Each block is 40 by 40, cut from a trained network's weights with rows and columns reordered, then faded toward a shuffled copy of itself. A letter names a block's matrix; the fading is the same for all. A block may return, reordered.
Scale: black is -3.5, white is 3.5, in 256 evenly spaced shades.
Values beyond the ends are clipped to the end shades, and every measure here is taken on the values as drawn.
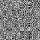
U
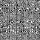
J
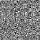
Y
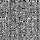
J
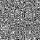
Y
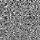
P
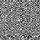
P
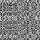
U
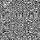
Y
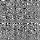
J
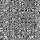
J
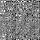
J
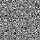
Y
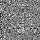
Y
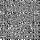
J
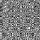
P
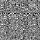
P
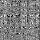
J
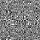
P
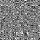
P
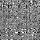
J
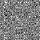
Y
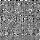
J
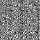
J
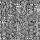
J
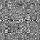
P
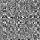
P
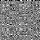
P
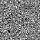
Y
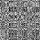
U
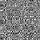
P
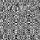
U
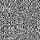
Y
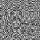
U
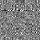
P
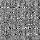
J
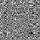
P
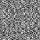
U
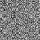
U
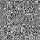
P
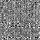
J
